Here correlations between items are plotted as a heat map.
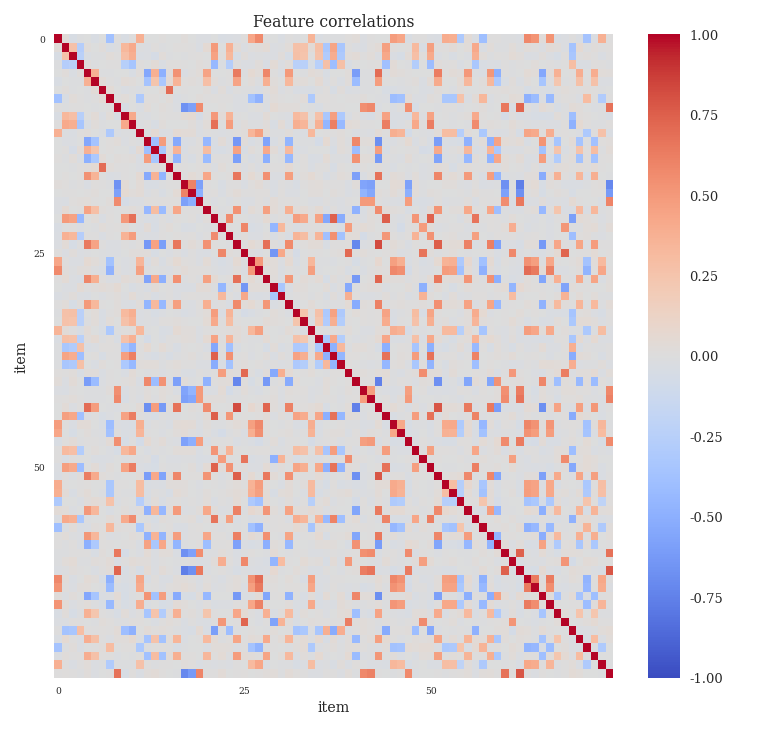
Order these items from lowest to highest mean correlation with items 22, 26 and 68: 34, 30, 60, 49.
60, 34, 30, 49
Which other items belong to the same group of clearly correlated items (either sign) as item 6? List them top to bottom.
15
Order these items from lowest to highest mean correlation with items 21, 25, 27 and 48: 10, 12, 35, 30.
12, 30, 35, 10
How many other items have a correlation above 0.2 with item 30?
6
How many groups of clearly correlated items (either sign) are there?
6
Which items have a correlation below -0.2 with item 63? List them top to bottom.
7, 54, 57, 71
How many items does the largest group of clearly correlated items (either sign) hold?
20
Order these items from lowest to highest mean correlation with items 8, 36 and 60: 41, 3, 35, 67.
35, 67, 3, 41
